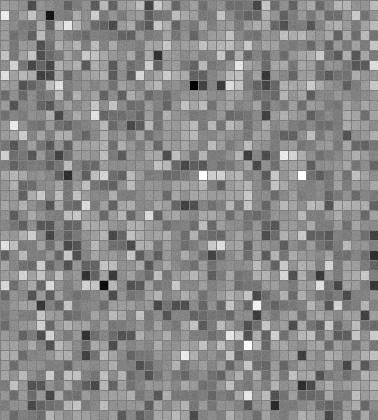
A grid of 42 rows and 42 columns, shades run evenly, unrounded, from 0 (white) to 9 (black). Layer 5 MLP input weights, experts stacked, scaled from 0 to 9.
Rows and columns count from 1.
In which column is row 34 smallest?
26
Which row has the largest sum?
17
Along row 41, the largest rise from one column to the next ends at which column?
31
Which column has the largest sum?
6
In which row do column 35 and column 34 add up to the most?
39
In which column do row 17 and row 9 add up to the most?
22
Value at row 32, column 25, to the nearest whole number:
5
